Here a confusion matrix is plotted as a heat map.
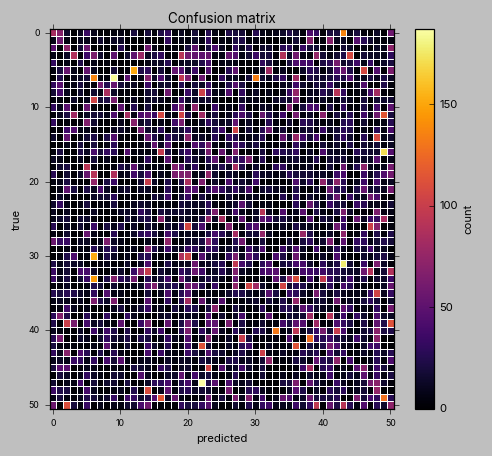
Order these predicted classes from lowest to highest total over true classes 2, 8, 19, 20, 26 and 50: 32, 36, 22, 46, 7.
7, 32, 46, 36, 22
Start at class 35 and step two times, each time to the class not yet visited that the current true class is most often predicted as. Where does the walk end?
14
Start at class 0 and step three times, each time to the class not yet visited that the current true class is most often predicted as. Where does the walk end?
27
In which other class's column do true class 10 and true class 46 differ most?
35
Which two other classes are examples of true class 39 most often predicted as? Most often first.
50, 2
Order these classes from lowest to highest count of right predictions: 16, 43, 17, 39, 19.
43, 17, 19, 39, 16
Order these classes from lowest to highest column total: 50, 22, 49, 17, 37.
37, 49, 17, 22, 50
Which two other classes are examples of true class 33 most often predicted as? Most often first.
6, 36
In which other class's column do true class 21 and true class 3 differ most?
44
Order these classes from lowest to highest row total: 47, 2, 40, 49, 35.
2, 35, 47, 40, 49
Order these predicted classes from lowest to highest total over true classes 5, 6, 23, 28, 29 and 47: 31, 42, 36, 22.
31, 42, 36, 22
